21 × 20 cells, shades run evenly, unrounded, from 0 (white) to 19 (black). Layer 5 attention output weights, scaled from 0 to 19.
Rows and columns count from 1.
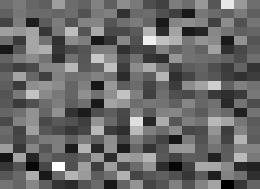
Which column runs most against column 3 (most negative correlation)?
5
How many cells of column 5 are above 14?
4
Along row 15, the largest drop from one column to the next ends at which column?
11
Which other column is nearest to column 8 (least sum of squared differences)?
2
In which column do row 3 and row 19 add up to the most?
3
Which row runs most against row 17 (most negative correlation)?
18
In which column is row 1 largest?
13
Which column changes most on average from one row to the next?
8
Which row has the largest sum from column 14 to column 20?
9
